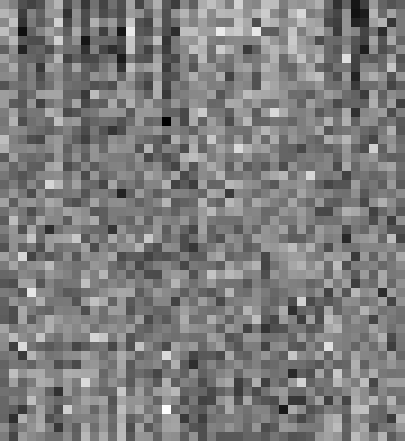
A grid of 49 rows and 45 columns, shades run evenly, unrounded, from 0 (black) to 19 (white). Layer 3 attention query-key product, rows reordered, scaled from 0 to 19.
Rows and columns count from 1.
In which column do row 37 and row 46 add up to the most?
19
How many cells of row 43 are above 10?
20
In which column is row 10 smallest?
40
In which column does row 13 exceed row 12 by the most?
31
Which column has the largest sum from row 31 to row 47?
14
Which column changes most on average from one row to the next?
44
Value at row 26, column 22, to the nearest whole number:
5
